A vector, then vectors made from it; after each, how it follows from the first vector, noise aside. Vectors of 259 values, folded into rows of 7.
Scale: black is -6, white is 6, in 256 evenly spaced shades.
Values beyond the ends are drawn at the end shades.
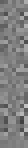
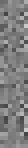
copied.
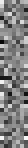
wrapped around, scaled up.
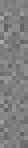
reversed, shrunk.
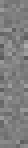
wrapped around, negated, shrunk.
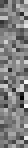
wrapped around, scaled up.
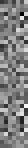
scaled up.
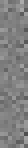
wrapped around, negated, shrunk.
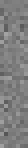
reversed, shrunk.
